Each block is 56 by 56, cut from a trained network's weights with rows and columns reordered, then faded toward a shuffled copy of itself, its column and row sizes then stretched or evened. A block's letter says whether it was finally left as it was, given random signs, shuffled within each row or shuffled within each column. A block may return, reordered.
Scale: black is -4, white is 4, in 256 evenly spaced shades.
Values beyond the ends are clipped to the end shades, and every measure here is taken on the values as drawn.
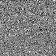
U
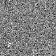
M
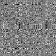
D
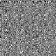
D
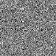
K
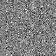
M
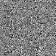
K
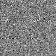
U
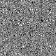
K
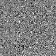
K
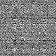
D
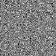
K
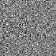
D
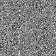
M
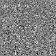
K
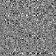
D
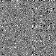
K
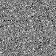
U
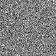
M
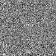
K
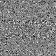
U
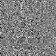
D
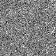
M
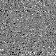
U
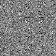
K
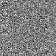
D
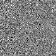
K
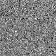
U
